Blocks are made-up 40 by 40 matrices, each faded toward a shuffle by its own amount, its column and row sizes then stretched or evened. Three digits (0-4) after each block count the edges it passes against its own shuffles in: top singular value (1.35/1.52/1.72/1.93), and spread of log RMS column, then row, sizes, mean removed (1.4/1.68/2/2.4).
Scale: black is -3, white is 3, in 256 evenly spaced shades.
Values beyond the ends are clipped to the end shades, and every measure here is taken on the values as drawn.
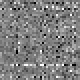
3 3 3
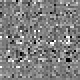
0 2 4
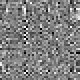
4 3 2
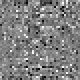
4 2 1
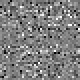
2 0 3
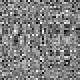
4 2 2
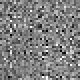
2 3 3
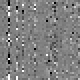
2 4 0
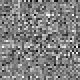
1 1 3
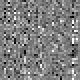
3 4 0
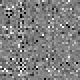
2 2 2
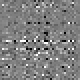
4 3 4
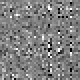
2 4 3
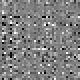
2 4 4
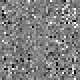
0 3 2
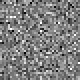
1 0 0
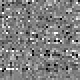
1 1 4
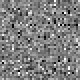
1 3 2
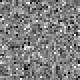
1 1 0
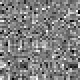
3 1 0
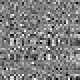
4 1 3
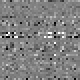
3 1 4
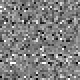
2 1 3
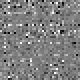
0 2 4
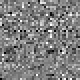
3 0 3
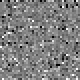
0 1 3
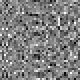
4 2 0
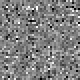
0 2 2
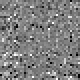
2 3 2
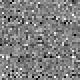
0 0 2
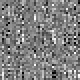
3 4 0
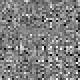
3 3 2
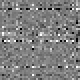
3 2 4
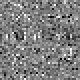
1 1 2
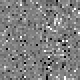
0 2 0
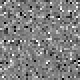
1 0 1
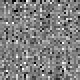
2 3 2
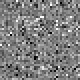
2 1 2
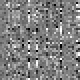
4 4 0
